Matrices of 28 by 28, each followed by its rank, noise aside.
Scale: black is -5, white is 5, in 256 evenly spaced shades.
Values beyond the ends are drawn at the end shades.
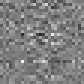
four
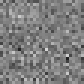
six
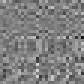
three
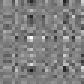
two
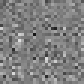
six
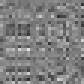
three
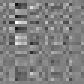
two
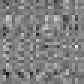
three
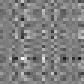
two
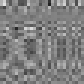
two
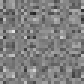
three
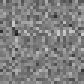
six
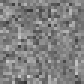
six
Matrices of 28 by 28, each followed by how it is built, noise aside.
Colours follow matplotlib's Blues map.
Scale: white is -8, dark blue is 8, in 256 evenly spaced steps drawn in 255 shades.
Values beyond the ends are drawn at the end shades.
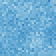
smooth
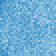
smooth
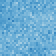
smooth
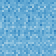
repeating columns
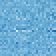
low rank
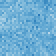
smooth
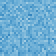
repeating columns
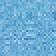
low rank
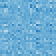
low rank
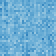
blocks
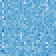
uneven columns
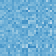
low rank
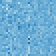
uneven columns
